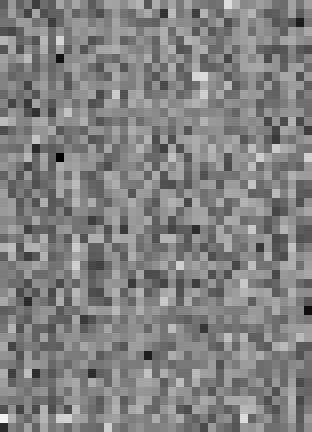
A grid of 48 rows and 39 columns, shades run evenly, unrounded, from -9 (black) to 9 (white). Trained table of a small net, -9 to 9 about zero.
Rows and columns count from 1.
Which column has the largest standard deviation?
8
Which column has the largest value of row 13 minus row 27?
9
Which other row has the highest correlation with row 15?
35
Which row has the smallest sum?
32
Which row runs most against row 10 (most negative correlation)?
7
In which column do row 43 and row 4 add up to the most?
23
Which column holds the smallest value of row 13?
5
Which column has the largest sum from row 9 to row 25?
25
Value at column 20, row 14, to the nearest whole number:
1
